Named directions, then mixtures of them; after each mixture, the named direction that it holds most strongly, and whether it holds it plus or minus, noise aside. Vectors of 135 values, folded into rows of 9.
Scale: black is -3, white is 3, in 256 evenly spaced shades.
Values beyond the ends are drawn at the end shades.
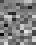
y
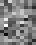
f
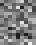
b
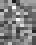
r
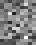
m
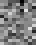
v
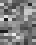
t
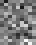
b, plus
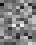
b, plus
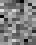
v, plus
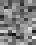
v, plus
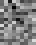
r, minus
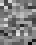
f, plus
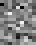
b, plus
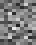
m, plus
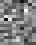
t, plus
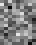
b, minus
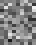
v, minus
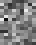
t, plus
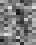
f, minus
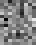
v, plus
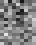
r, minus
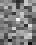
b, minus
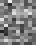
f, plus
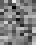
r, minus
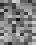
r, minus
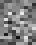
m, plus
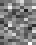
v, minus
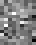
f, plus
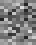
m, minus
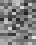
m, minus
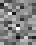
m, plus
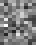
f, plus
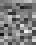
y, plus
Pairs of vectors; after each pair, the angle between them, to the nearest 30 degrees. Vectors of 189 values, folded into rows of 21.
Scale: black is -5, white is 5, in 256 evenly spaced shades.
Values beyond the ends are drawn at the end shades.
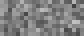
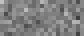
60 degrees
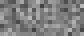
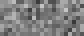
150 degrees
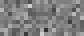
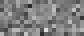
150 degrees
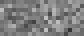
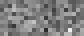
150 degrees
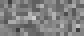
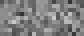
60 degrees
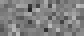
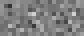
60 degrees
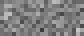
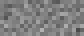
150 degrees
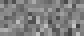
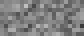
90 degrees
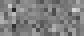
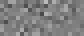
90 degrees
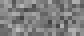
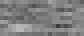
60 degrees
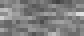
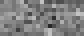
60 degrees
